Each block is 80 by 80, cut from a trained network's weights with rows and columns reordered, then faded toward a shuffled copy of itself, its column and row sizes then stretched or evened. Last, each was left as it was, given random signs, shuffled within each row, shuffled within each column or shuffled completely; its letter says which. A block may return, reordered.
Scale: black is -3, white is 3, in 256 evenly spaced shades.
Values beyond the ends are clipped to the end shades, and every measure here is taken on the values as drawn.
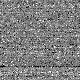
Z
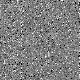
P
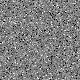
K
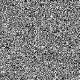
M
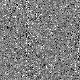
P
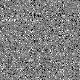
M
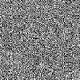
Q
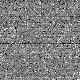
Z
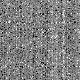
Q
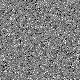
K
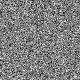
K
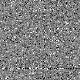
M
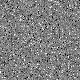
K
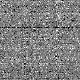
Q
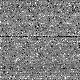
Z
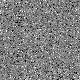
K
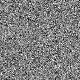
P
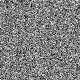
K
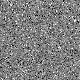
K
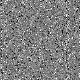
P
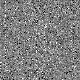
P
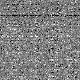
Q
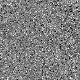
P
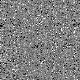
P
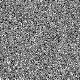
Z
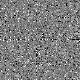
M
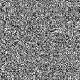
Q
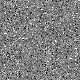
P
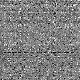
Q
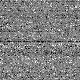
Z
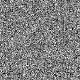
M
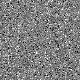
P
